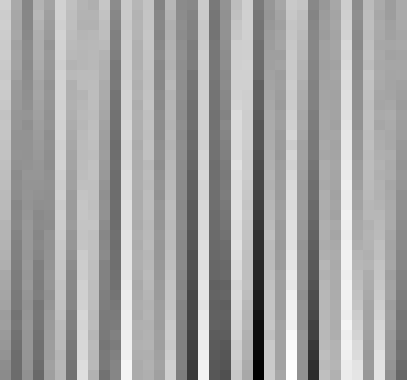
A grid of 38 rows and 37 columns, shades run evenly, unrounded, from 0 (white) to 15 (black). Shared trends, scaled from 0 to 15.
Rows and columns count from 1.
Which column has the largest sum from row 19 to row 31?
24
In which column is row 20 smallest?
32
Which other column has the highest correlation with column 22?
9
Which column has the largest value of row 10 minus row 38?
33
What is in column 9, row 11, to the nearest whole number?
4
